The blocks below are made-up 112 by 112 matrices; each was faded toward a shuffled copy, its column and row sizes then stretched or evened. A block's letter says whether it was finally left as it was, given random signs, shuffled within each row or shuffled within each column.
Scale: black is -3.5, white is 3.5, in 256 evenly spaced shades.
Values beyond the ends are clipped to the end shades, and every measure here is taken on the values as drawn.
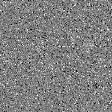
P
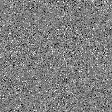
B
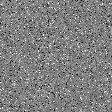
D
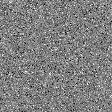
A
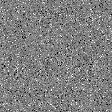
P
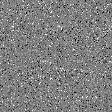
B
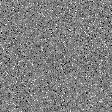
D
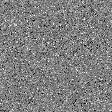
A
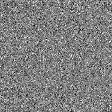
P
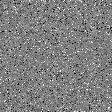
A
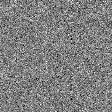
D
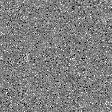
P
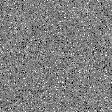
P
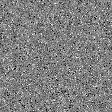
A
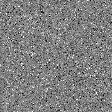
D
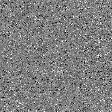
B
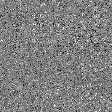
P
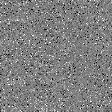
P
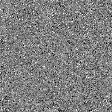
B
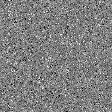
D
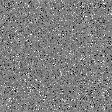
B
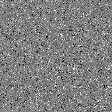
B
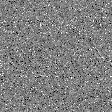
A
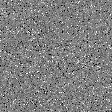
A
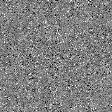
B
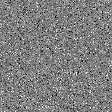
B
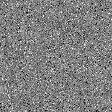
D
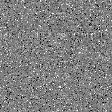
P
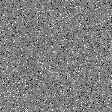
D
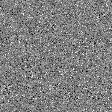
A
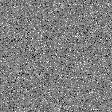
A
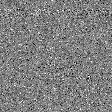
A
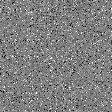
P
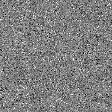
P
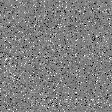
P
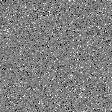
A
